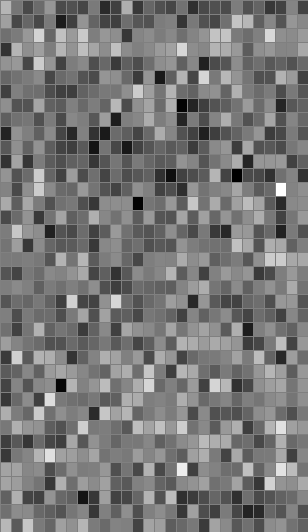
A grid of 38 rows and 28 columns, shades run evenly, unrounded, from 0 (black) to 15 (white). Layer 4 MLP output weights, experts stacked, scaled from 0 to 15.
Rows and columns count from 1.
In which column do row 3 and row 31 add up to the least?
12
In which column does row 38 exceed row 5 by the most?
3
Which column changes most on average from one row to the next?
17
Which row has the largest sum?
4
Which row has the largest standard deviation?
28
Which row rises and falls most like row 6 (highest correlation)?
34
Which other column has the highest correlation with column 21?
20
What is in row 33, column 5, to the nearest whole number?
13
